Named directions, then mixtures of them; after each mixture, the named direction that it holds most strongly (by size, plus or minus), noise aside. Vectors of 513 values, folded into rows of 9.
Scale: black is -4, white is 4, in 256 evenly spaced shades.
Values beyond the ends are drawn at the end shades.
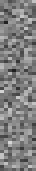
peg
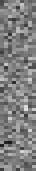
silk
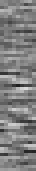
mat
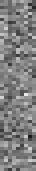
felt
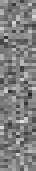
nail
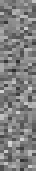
peg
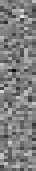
peg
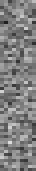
peg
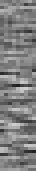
mat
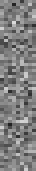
nail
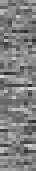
mat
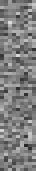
felt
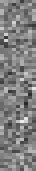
nail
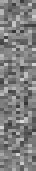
nail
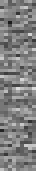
mat
